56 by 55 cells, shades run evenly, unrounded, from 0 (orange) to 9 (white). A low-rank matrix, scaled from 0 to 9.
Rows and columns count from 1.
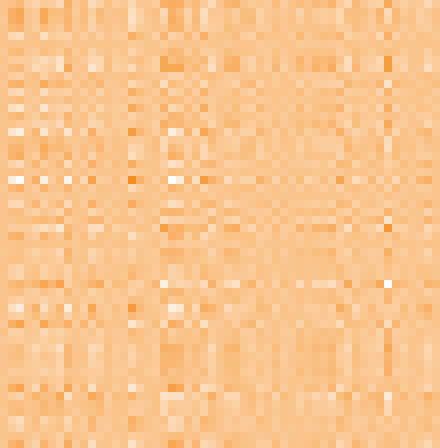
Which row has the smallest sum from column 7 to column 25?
49
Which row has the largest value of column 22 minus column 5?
23
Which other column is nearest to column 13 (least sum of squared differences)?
48
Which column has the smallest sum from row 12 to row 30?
17
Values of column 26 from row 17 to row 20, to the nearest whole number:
2 5 6 6
